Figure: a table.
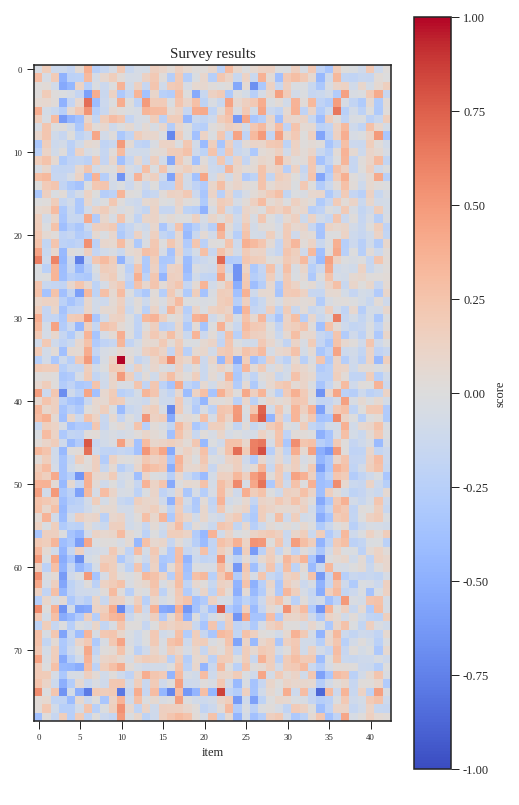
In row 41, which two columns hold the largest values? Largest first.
27, 24
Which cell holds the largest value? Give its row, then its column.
35, 10
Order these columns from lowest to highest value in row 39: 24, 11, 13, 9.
11, 24, 9, 13
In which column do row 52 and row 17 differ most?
20
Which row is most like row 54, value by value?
47
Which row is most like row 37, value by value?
77
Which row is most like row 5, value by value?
30
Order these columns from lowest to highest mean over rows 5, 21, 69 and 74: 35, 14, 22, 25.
35, 22, 25, 14
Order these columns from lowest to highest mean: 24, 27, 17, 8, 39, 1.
24, 39, 8, 1, 27, 17
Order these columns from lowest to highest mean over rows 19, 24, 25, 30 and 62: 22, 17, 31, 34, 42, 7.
34, 7, 42, 31, 17, 22
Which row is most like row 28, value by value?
55
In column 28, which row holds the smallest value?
42
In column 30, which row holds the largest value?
65
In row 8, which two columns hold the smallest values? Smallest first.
16, 34
